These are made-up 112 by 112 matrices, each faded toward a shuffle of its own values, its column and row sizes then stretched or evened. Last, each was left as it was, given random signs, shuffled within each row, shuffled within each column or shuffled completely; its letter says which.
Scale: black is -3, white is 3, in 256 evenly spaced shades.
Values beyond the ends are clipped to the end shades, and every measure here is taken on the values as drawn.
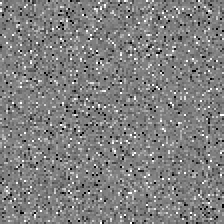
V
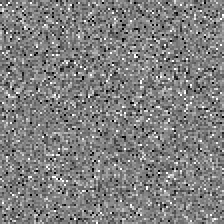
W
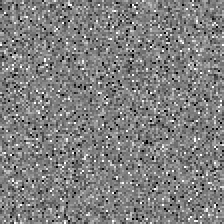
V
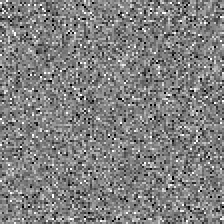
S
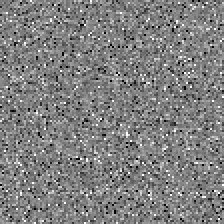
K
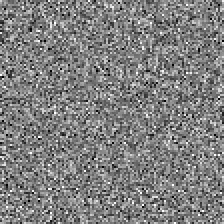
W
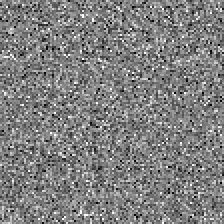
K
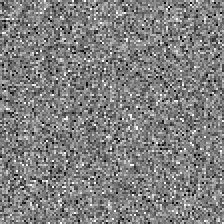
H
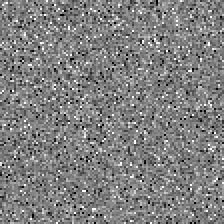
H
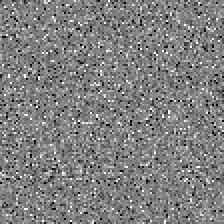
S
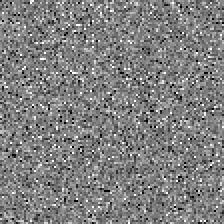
K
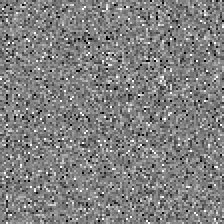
W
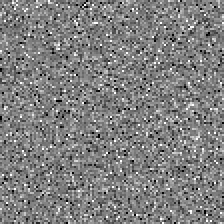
H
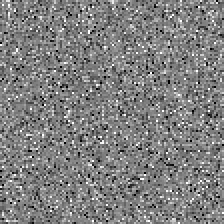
H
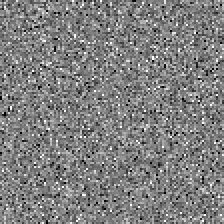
V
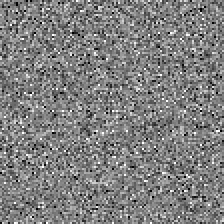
W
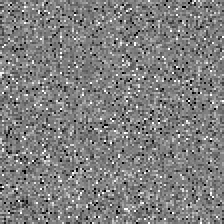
S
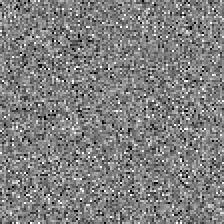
W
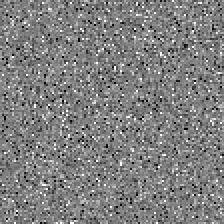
V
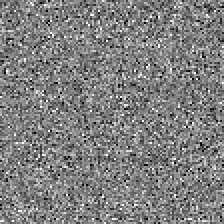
K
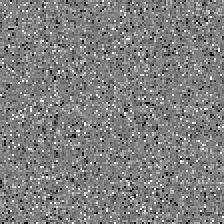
S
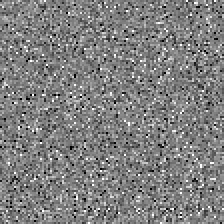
W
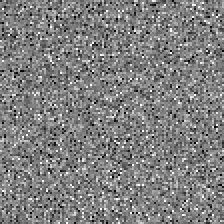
V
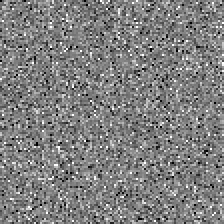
W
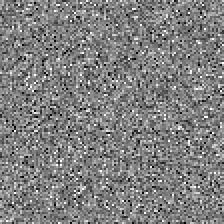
W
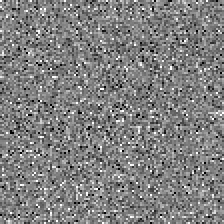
S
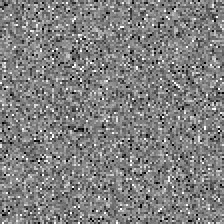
W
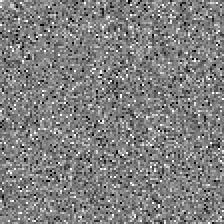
H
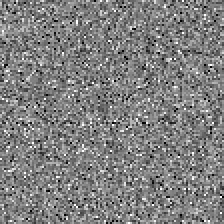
K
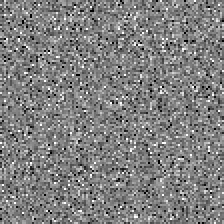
V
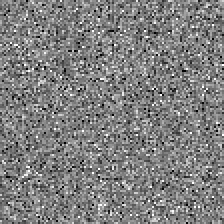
S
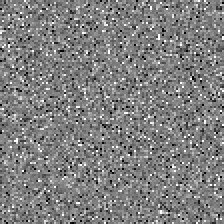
H
